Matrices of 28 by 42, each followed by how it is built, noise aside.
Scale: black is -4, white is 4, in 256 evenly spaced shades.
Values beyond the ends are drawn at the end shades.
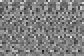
repeating columns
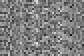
repeating rows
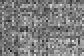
blocks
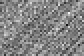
Hankel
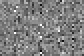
uneven columns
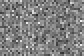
repeating rows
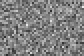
noise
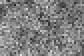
smooth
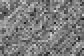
Hankel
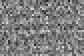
blocks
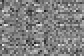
low rank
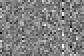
uneven columns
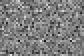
repeating columns
